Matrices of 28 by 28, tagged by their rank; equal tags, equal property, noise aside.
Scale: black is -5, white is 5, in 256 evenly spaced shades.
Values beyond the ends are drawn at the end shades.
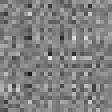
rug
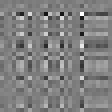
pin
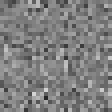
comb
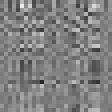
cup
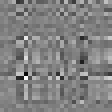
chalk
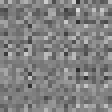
cup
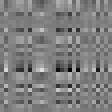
pin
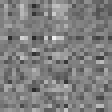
cup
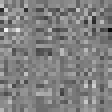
rug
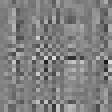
cup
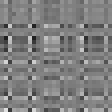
pin
